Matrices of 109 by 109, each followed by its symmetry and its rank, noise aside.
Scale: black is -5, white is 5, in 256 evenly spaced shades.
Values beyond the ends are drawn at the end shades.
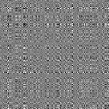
symmetric, rank three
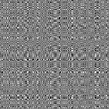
no symmetry, rank three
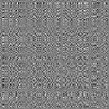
antisymmetric, rank four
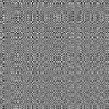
no symmetry, rank three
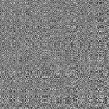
no symmetry, rank five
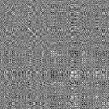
symmetric, rank five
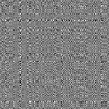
no symmetry, rank four
